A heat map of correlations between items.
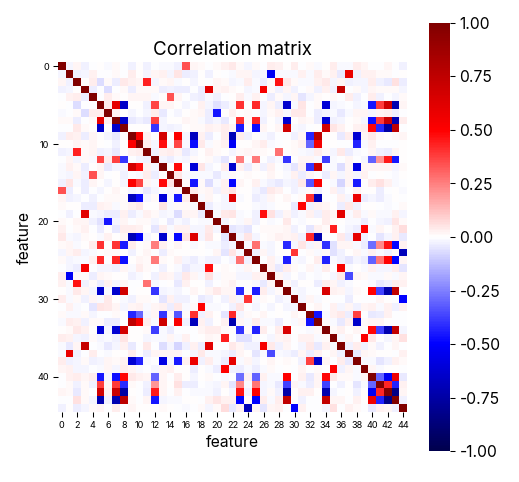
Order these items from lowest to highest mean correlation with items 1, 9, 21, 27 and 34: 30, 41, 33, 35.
41, 30, 35, 33
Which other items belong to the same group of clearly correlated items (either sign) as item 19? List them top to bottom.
3, 26, 36
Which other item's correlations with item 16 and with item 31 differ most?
18
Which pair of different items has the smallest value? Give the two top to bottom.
42, 43
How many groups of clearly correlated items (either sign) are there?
11
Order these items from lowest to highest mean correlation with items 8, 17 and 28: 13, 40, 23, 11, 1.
13, 23, 1, 11, 40
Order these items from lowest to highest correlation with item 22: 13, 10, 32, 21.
13, 10, 21, 32
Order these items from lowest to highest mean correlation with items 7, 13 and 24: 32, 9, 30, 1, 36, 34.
34, 32, 36, 1, 30, 9
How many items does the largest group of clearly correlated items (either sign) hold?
12
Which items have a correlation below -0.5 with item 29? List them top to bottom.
5, 7, 42
